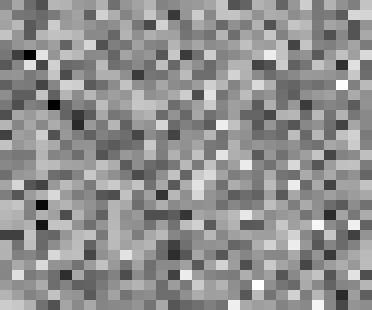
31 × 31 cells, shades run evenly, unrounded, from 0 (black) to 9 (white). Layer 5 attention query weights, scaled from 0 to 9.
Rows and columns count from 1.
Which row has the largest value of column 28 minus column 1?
24
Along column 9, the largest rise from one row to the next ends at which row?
17
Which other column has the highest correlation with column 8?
15
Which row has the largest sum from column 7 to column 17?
19
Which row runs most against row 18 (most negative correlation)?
26
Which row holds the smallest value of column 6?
28
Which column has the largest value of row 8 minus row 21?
4
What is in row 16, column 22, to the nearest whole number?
3
